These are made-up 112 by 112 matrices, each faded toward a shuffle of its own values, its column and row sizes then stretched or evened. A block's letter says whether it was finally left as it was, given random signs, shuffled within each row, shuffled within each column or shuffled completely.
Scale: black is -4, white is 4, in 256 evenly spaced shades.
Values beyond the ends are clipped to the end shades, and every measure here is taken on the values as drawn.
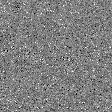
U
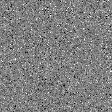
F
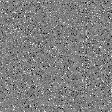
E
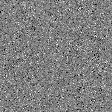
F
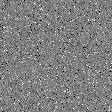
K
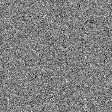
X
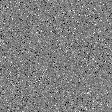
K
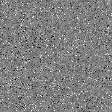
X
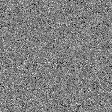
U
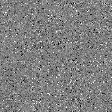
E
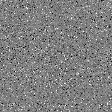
U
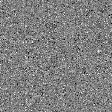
E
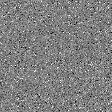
E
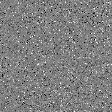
X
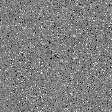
F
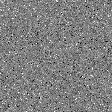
K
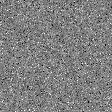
K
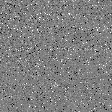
U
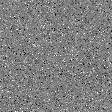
K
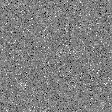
F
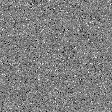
U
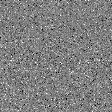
U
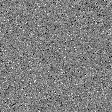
K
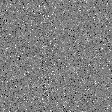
F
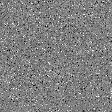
U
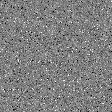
U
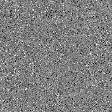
E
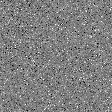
K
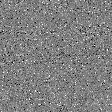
U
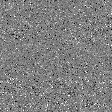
U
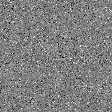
U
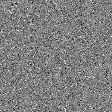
F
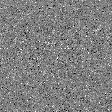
U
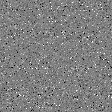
U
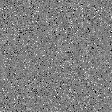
E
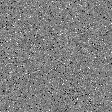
K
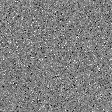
K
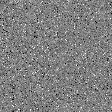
F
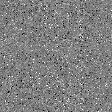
X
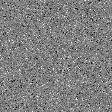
U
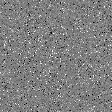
F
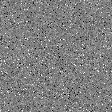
U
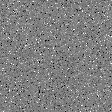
K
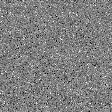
U
